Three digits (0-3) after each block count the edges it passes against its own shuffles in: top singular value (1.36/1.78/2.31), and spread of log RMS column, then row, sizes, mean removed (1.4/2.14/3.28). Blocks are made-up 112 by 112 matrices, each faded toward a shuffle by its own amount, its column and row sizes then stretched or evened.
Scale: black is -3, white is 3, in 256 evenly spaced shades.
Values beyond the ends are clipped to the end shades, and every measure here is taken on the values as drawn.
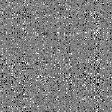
2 3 2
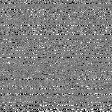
0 0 3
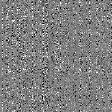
2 3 1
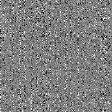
1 3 1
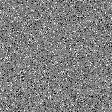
1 0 0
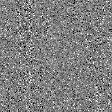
1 2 0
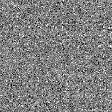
2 1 1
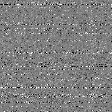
1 1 3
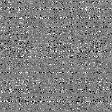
1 2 3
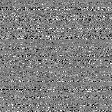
0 0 3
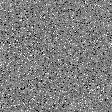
0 0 0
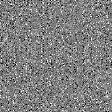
2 2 0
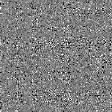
0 2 2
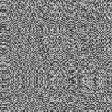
3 1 0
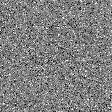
0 0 0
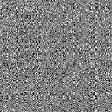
3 2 1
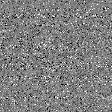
1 0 2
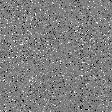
1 1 1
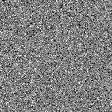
1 0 0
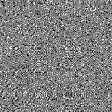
3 0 0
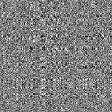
3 2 2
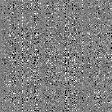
1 3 2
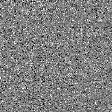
1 1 1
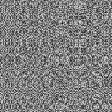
3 1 1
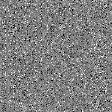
0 2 0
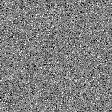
1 0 0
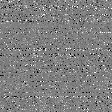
0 0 3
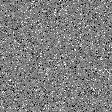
0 0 0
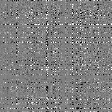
1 3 3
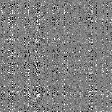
2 3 2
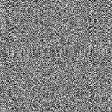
3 2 1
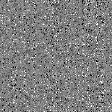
1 2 1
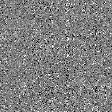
0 2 1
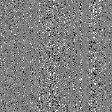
0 3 0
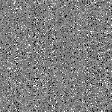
2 2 1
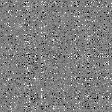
1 2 2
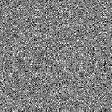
3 1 0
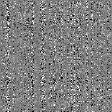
0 3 2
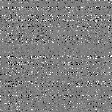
0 2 3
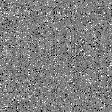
2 1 0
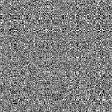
3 2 2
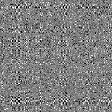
3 2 2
